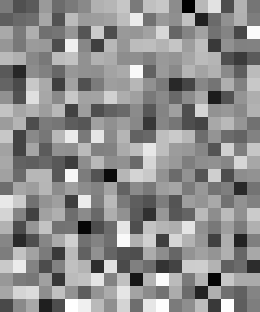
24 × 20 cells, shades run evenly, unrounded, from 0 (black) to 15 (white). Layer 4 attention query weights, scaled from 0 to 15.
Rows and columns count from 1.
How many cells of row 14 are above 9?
8
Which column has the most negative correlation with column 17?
18
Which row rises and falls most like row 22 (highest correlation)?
24
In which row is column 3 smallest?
17
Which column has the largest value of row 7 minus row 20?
11
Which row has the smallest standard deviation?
15
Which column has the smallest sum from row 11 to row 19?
2
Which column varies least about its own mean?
4
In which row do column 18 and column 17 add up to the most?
10
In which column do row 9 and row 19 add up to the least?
19
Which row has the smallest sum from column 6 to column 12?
9
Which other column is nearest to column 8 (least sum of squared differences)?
13
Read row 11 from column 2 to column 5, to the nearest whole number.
4 8 7 11
